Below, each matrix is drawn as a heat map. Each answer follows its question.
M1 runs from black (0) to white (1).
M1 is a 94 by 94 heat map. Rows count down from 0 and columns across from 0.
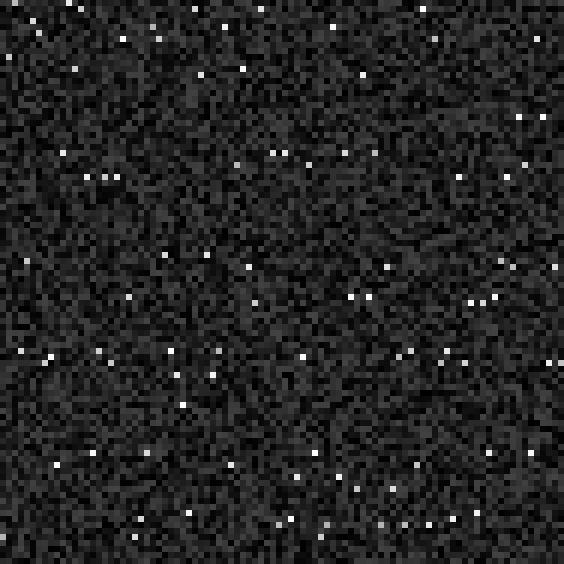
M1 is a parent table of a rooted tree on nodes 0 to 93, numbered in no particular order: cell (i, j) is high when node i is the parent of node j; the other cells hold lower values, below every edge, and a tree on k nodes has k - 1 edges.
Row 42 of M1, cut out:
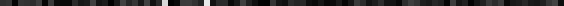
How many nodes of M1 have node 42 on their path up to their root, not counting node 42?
11
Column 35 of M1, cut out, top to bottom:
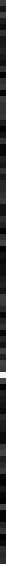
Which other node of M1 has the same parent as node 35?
29
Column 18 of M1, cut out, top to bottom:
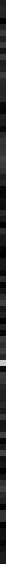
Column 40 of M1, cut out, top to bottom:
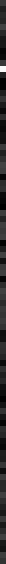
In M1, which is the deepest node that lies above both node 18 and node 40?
11
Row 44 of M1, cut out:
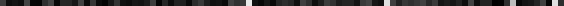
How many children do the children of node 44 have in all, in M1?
2
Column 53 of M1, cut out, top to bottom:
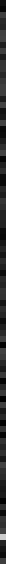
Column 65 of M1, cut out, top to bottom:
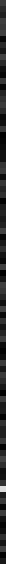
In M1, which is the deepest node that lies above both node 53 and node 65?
89
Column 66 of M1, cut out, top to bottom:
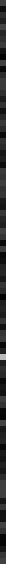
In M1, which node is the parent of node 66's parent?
81
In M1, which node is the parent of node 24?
75
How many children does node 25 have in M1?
5
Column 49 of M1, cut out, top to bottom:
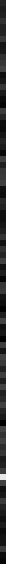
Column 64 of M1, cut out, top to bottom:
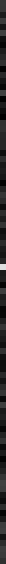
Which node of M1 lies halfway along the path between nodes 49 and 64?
85
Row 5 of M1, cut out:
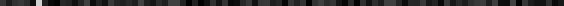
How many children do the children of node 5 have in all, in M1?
4
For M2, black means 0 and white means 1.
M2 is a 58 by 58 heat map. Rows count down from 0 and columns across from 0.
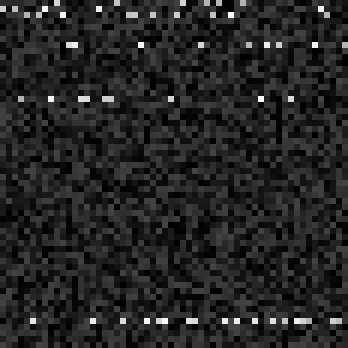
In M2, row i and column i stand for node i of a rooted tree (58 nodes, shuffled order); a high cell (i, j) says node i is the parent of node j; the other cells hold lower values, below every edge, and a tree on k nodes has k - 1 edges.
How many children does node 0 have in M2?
6
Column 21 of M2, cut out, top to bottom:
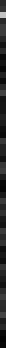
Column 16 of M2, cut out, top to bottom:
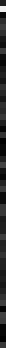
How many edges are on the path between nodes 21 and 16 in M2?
3
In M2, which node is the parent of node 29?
2
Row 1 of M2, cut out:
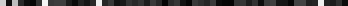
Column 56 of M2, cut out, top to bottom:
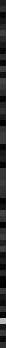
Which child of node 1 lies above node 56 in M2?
53
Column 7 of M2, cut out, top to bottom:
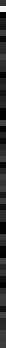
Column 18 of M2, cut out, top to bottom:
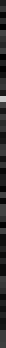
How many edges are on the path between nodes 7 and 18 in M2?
3
